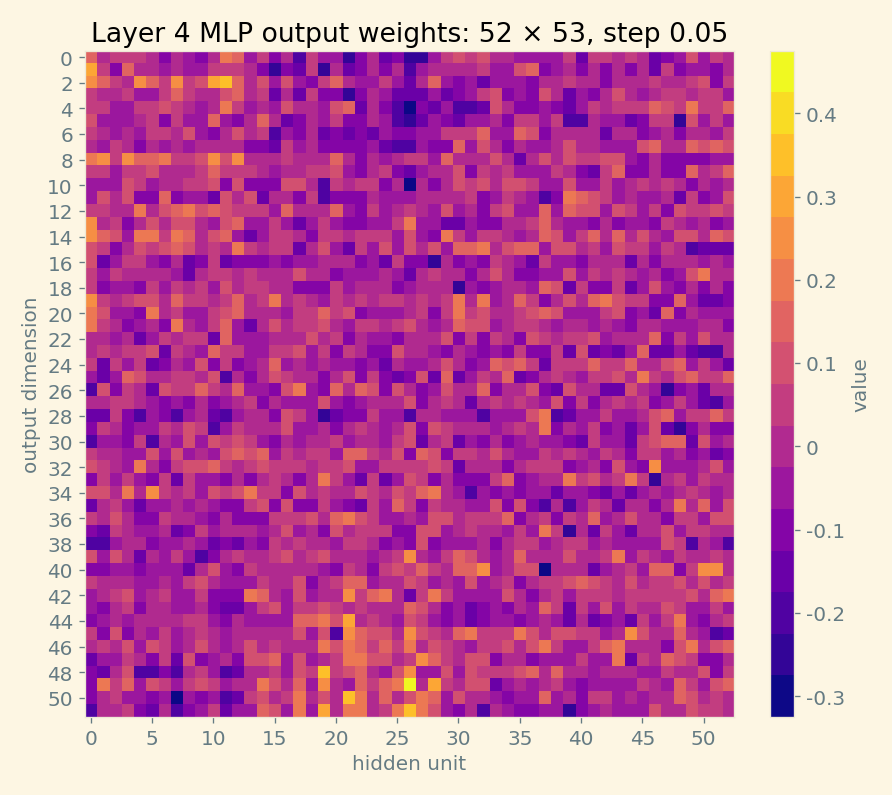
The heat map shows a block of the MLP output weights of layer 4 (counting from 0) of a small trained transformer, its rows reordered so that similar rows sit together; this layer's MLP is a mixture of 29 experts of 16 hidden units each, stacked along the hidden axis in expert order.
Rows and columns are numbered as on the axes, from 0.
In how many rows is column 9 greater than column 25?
27
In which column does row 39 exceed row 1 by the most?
26
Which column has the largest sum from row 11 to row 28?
0
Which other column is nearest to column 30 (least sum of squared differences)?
32
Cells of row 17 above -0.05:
35
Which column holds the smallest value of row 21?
13
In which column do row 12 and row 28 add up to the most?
37
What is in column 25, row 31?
0.1
